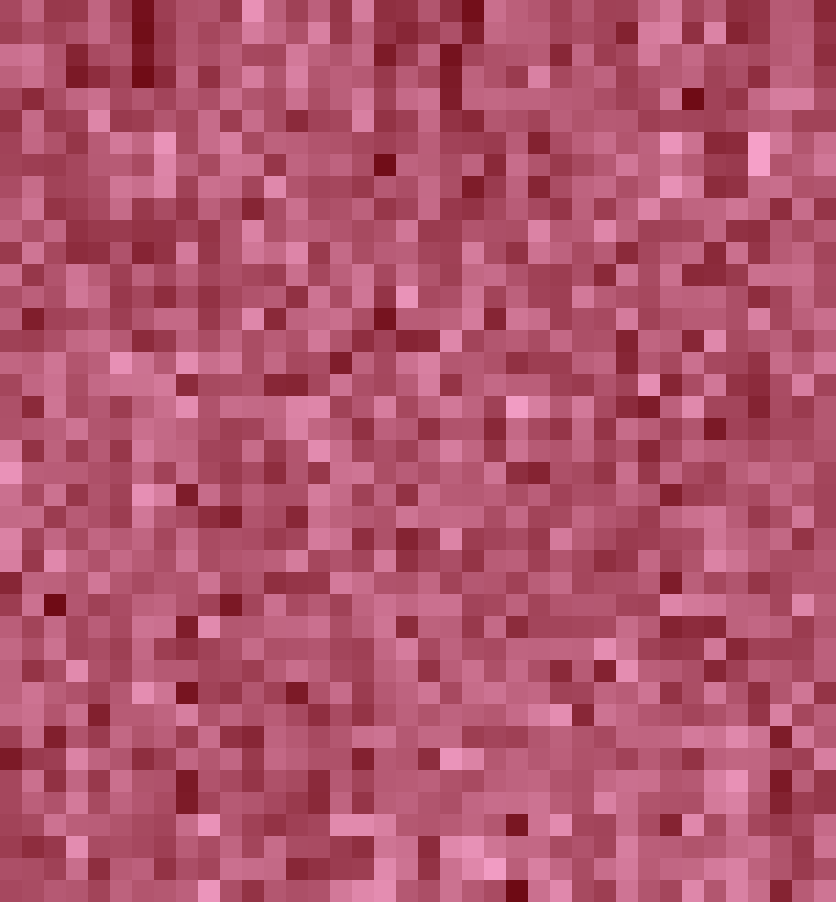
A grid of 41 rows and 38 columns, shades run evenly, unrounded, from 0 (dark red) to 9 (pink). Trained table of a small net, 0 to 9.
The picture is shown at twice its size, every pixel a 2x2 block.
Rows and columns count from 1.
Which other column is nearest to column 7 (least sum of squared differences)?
8
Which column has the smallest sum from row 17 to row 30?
31
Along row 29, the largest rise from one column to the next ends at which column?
10
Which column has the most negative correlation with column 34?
36
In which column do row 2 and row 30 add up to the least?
34
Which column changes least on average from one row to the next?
27
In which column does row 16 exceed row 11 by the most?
21
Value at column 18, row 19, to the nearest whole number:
7
